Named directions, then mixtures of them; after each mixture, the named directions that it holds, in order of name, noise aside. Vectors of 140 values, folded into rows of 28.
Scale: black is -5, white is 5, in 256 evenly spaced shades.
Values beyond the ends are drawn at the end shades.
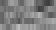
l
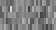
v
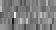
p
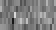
p.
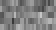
l, p.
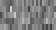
p, v.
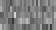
p, v.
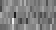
p.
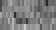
l, p.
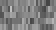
l, v.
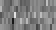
p.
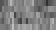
l, p.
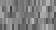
l, v.
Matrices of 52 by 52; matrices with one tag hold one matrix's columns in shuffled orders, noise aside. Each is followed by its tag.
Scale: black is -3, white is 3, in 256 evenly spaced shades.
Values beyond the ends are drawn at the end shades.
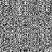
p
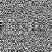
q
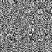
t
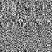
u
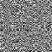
q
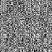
p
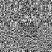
u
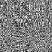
u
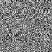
t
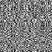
u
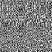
u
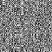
p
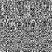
u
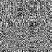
u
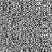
p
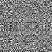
q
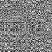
q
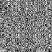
p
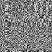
u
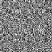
t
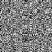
t
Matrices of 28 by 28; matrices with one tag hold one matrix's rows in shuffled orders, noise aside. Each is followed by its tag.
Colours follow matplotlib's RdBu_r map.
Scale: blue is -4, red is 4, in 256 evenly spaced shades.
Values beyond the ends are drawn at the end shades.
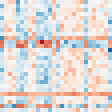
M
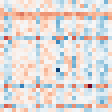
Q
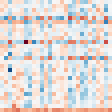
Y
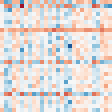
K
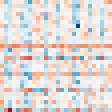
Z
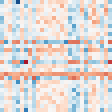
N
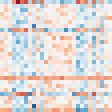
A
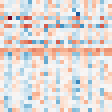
Z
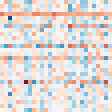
Y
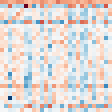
Y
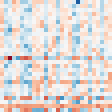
Z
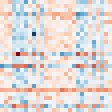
A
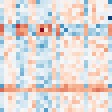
M
